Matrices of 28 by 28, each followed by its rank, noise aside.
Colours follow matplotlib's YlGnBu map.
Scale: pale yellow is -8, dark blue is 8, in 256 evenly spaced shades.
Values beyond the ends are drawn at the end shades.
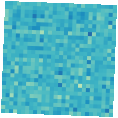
four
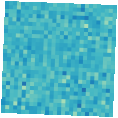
six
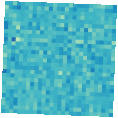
six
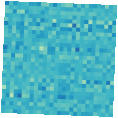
four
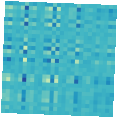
one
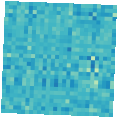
three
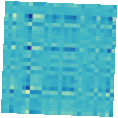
one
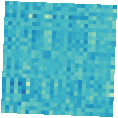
four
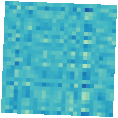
two
